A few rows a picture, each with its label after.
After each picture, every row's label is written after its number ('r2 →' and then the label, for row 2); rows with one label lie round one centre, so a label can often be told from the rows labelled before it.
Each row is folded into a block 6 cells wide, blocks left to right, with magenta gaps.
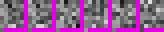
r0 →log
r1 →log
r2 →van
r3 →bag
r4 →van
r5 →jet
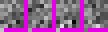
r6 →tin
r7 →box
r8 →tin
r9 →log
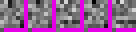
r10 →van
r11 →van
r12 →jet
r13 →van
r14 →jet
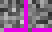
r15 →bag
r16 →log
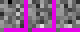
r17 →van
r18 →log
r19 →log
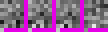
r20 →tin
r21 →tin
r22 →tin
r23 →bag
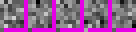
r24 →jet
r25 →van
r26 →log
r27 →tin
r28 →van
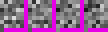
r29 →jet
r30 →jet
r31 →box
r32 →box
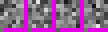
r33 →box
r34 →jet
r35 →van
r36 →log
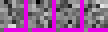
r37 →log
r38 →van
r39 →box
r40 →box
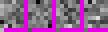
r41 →tin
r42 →van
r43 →log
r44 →jet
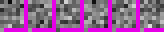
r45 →bag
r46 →box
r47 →jet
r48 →van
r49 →box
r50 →bag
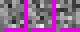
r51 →log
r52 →log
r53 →bag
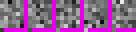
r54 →van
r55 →log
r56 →bag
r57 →tin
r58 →jet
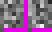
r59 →jet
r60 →log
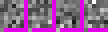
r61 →box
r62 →bag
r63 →tin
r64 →jet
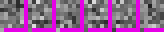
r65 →bag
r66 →jet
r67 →tin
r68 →jet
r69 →jet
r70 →log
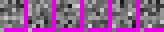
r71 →bag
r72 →tin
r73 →box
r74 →jet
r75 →van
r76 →bag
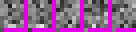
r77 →log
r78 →log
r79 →box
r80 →bag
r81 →box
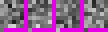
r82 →log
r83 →bag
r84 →tin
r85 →van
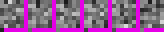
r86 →jet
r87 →van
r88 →van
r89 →van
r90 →log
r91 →bag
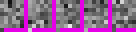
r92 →van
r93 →tin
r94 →log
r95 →bag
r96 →jet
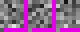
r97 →log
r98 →box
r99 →bag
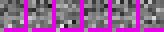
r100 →bag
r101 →bag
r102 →tin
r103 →bag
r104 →bag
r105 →jet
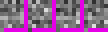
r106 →bag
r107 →jet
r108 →bag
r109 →bag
